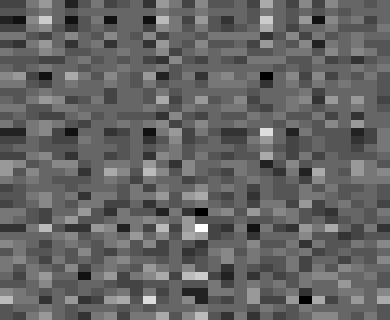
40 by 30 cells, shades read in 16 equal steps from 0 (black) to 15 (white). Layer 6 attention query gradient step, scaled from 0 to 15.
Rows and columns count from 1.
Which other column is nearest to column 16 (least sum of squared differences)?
13
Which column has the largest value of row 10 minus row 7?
6
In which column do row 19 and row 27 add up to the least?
16
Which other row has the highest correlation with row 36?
26
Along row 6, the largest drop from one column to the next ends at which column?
25
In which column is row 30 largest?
15
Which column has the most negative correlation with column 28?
14
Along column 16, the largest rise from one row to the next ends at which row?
29
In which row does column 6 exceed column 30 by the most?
10
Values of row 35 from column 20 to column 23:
3 6 4 5
